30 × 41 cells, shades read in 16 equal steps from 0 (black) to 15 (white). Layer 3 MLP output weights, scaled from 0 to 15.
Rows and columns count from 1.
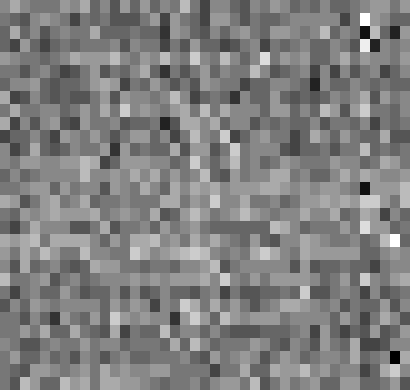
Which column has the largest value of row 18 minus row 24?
37
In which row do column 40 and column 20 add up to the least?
28
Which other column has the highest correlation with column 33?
2
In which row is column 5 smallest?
4
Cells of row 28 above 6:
28
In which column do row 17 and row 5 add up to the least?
39
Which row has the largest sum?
20
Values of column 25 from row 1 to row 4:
5 5 9 7
